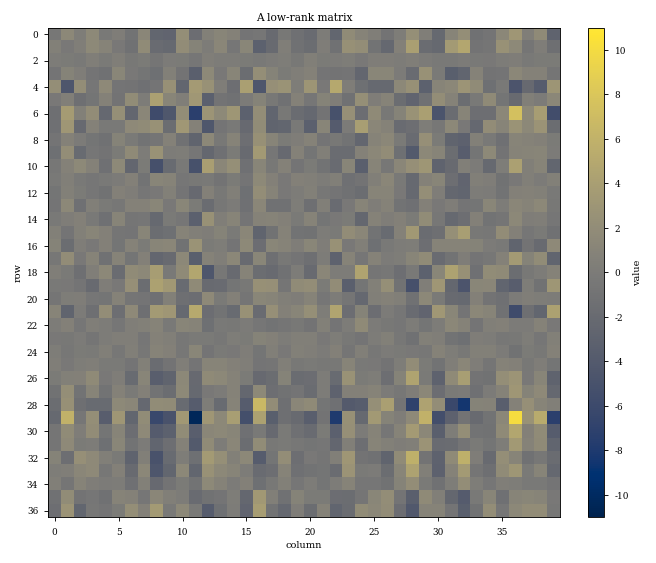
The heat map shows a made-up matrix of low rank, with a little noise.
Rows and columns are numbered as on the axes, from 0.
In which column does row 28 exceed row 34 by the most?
16
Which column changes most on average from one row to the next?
11
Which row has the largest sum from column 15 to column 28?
4
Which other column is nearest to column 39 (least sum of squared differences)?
9
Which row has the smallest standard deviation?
2
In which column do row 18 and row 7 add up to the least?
12
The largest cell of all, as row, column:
29, 36
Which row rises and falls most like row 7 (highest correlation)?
13
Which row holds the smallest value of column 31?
28
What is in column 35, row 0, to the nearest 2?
2
